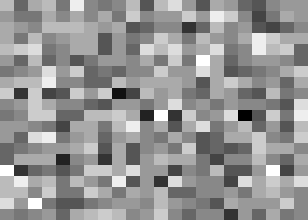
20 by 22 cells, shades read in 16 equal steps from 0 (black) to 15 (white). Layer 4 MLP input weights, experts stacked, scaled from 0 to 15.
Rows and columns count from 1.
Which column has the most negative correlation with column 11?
22
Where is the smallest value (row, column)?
11, 18
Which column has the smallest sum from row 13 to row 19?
5
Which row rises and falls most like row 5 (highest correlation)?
4
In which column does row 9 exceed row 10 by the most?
8
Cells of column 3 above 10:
9
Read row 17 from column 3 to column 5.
10 11 7
